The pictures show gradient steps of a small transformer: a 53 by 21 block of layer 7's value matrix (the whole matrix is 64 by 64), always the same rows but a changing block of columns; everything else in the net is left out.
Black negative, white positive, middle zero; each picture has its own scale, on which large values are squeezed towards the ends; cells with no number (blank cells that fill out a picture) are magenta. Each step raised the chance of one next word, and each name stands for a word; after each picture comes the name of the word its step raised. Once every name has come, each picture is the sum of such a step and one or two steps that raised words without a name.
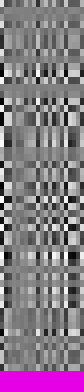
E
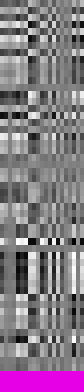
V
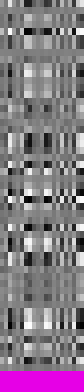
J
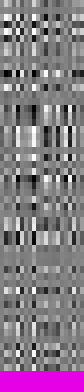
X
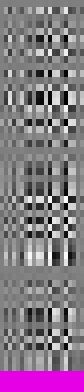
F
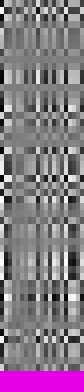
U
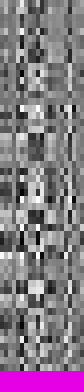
J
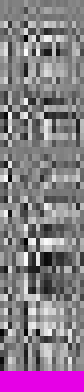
V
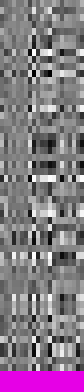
U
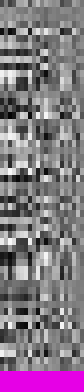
V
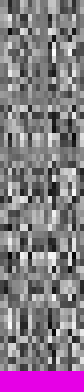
J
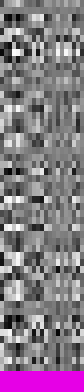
J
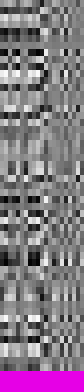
U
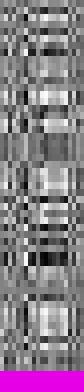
F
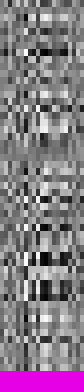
J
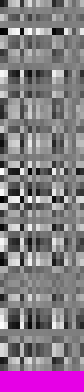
J
